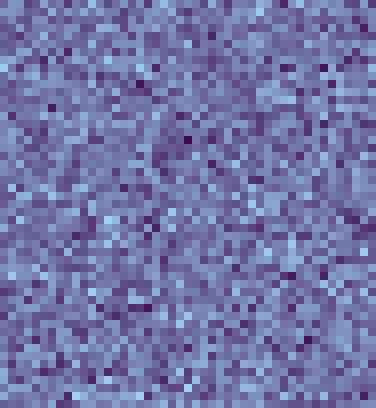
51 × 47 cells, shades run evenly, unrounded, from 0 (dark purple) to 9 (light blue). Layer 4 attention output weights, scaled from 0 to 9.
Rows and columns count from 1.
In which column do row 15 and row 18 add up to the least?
24
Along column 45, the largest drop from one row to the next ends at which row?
7
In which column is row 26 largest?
32
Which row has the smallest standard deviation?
3
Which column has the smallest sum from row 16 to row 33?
21
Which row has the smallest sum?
30
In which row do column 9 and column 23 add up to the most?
47
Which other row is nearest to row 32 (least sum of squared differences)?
42
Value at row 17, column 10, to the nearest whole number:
4
